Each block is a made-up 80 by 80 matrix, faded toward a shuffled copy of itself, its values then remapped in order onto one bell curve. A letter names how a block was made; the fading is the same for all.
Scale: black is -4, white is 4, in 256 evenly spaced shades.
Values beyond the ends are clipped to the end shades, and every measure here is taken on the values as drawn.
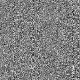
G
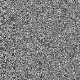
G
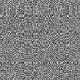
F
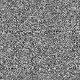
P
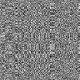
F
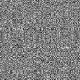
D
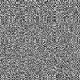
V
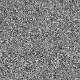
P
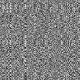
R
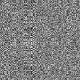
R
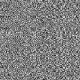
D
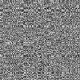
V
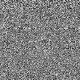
P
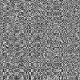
F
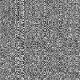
R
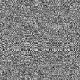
D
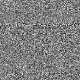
P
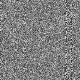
G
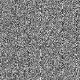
G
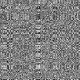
F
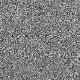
P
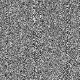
G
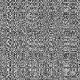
R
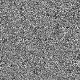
P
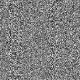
G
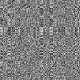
F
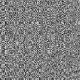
R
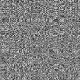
D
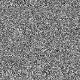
P
